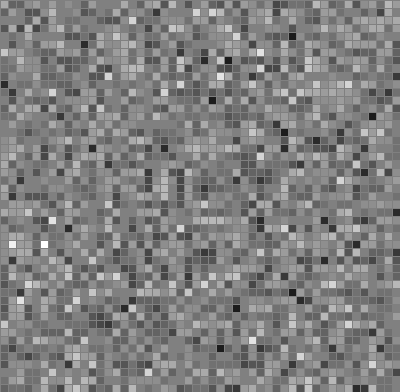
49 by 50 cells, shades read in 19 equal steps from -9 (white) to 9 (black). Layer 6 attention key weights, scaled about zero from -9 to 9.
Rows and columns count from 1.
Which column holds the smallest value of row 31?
6
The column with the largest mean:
19
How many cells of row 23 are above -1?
29
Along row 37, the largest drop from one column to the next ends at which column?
38
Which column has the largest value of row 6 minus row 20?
11
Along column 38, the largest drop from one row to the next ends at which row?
22
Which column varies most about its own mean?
33
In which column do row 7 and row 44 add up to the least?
36
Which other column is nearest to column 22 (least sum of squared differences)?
49
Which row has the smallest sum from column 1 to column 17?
31
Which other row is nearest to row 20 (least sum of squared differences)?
14
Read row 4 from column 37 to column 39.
3 0 0
